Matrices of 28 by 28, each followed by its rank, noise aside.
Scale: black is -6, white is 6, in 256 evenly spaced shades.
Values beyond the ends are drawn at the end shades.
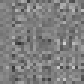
four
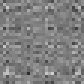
two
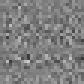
five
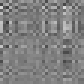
two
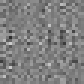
four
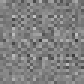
three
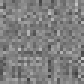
five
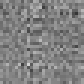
four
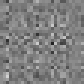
three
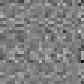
three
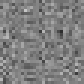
five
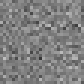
five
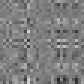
two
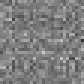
four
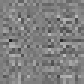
four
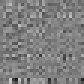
four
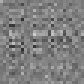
three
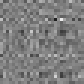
three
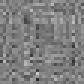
four
